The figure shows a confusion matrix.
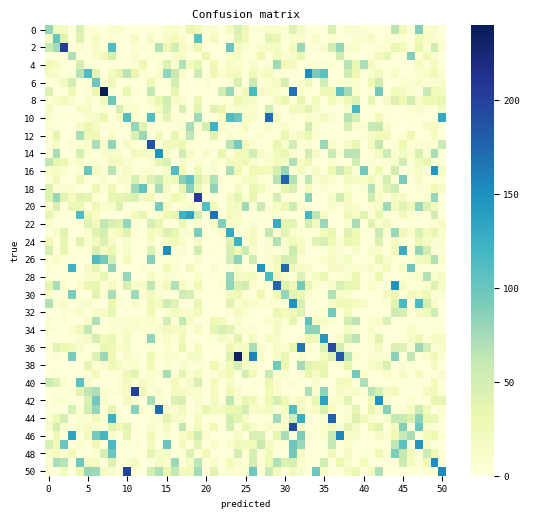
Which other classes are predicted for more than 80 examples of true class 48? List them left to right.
8, 31, 44
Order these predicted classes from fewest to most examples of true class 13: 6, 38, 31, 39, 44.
44, 38, 39, 31, 6
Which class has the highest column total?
31
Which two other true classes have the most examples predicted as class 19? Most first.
1, 23
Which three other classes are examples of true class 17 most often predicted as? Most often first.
30, 18, 45
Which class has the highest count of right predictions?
7
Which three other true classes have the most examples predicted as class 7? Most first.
46, 26, 37
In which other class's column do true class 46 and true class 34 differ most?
37
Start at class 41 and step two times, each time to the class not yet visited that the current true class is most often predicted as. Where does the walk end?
21
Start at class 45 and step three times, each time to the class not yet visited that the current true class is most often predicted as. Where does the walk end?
8
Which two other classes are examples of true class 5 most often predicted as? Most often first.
33, 35
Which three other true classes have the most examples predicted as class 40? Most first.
16, 4, 21
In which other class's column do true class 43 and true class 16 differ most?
14
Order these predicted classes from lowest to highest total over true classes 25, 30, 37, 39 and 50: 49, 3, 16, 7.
49, 16, 7, 3
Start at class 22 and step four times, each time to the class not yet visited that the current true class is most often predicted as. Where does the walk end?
32
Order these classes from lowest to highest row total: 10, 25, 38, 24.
38, 24, 25, 10
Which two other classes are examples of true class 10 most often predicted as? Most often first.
28, 50
